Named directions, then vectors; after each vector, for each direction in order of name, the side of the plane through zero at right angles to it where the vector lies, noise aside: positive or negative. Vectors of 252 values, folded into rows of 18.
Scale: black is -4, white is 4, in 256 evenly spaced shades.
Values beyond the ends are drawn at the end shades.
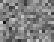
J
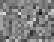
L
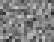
positive, negative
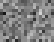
positive, negative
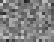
positive, negative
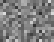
negative, positive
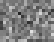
negative, negative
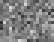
negative, negative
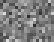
negative, positive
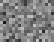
positive, negative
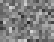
negative, negative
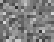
negative, positive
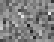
positive, positive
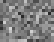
negative, negative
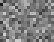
negative, positive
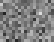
positive, negative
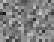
positive, negative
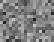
positive, negative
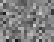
positive, negative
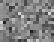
positive, positive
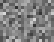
negative, positive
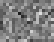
negative, negative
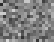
negative, positive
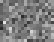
negative, negative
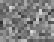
negative, negative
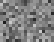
positive, negative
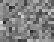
positive, positive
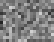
negative, negative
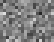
negative, positive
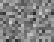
positive, negative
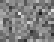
positive, positive
